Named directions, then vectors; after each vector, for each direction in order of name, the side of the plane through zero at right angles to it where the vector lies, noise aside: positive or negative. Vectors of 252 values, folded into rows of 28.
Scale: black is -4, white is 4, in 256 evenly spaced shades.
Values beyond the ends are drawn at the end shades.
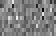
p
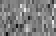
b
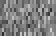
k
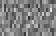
positive, negative, positive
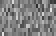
positive, negative, positive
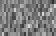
positive, negative, positive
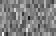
positive, negative, positive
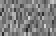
negative, positive, negative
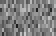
positive, positive, negative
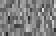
positive, negative, negative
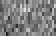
positive, positive, negative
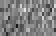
positive, positive, negative
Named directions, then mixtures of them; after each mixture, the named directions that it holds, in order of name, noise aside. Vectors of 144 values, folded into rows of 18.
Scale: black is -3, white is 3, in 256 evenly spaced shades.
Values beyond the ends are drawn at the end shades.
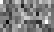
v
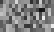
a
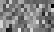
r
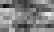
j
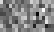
a, r, v.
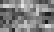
j, v.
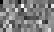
r, v.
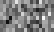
a, v.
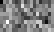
v.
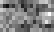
j, v.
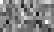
v.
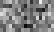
a, j.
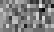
a, r.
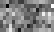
j, r.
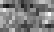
j, v.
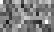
v.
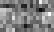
a, j, v.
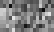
a, j, r.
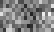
a, j, r.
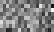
r.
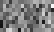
r.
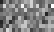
j, r, v.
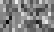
a, v.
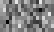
a, v.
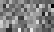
r.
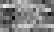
j.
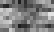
j.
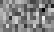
a, r.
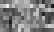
a, j, r.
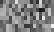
a.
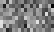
j, r.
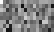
r, v.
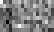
j, v.
